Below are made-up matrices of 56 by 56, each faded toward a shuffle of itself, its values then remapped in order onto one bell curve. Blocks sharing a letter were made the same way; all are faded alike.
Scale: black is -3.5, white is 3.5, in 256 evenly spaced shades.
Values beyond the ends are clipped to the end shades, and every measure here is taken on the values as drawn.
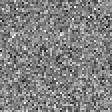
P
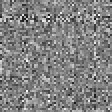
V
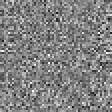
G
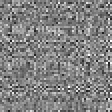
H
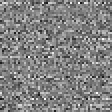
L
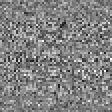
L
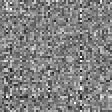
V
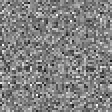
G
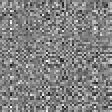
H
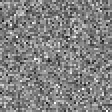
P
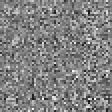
V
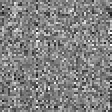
V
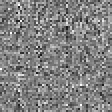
V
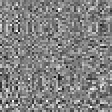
H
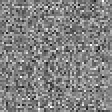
G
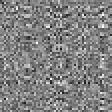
H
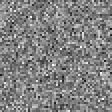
P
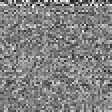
L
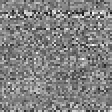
L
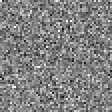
P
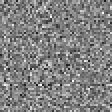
G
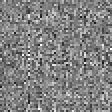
V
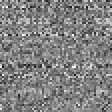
L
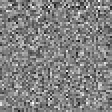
G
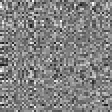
H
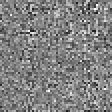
V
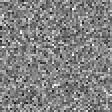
P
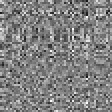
H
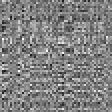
H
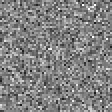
P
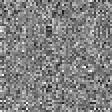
G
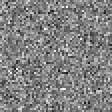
P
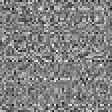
L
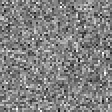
P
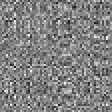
H
